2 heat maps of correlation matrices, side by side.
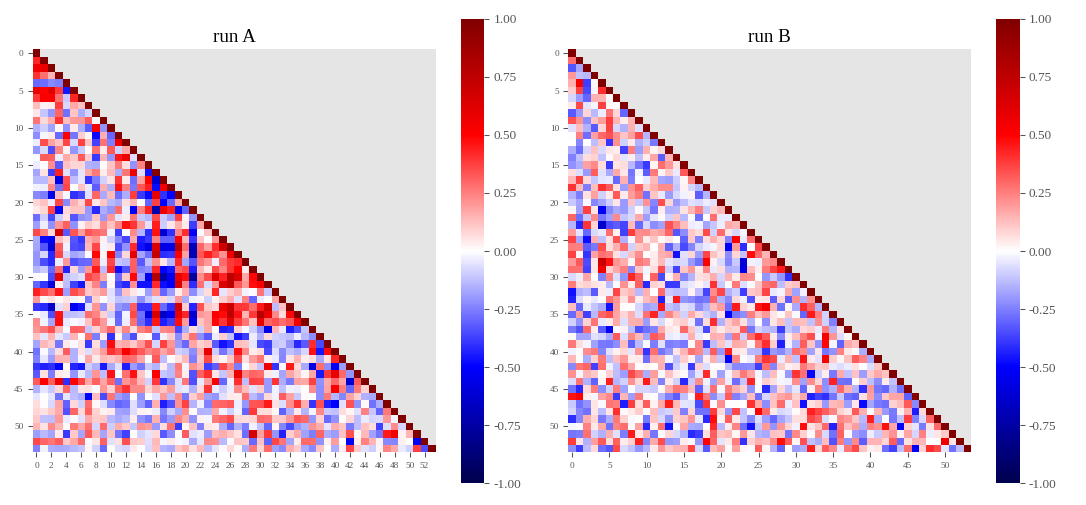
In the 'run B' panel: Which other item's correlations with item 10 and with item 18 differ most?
52
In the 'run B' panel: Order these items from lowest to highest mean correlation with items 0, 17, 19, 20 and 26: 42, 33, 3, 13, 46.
13, 33, 3, 42, 46
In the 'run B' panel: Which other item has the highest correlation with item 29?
4
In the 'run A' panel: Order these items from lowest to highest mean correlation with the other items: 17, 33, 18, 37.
17, 18, 33, 37
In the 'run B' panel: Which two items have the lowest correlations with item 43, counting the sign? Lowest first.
32, 53
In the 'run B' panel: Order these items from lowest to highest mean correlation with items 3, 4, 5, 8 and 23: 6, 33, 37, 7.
37, 7, 6, 33
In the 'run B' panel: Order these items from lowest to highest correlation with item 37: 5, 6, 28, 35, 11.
5, 28, 11, 35, 6
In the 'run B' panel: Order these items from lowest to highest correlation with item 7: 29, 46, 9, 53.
53, 9, 46, 29
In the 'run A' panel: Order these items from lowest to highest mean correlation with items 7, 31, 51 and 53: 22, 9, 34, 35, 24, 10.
9, 10, 22, 24, 34, 35
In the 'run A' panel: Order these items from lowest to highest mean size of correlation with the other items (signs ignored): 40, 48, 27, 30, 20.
48, 20, 40, 27, 30
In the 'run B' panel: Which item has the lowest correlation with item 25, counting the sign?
2
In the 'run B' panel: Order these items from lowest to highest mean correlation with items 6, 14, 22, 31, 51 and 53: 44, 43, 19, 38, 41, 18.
44, 18, 43, 41, 38, 19
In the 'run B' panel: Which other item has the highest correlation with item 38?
34
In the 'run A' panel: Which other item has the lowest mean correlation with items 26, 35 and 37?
21
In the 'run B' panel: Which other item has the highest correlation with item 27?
24
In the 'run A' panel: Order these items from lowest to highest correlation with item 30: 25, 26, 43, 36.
43, 25, 36, 26
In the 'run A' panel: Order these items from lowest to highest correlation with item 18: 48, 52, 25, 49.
25, 49, 48, 52
